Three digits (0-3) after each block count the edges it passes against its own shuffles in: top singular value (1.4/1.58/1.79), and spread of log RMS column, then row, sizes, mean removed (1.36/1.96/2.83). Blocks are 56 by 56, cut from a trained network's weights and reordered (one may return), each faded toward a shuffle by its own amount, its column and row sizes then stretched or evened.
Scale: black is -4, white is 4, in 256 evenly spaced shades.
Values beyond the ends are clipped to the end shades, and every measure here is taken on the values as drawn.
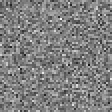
2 0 0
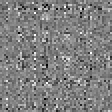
1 2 2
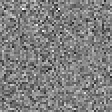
2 1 0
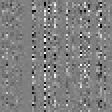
2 3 1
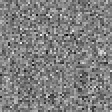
0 0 1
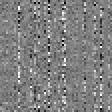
2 3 0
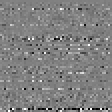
3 0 3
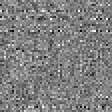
3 1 2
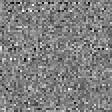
0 0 2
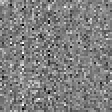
0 2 0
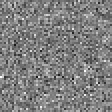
1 1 0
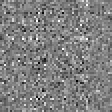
2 2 1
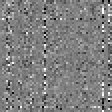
1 3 1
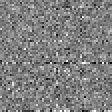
3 1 2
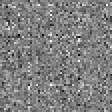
0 2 1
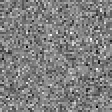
1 1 0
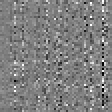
3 3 1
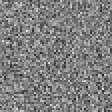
2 0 0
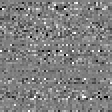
0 0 3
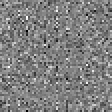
1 2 1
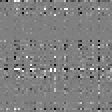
2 2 3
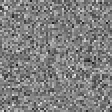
2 0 0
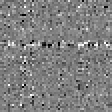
2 2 2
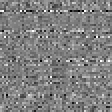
3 0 3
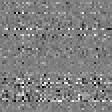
2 1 3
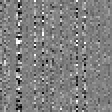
2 3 0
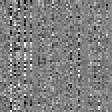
3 3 0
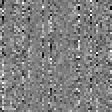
2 3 0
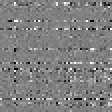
3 2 3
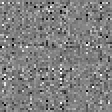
0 2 2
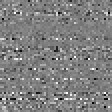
1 1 3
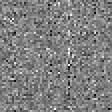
0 2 1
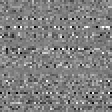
1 0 3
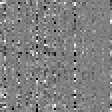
1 3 1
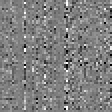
1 3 1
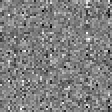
1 2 1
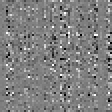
0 3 2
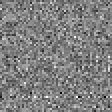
1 0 1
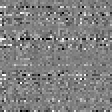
3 1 3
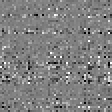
0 2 3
